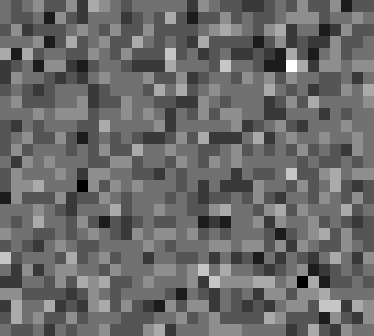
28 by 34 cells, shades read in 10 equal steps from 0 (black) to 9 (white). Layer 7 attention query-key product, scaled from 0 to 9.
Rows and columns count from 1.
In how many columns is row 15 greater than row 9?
17
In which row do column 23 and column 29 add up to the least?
5
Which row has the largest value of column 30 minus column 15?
26
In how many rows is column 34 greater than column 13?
12
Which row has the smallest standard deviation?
14
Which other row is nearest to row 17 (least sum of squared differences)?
13
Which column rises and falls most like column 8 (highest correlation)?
22
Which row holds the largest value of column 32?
18
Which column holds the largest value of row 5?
16
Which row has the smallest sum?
19
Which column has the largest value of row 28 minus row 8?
29
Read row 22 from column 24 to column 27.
1 4 2 4
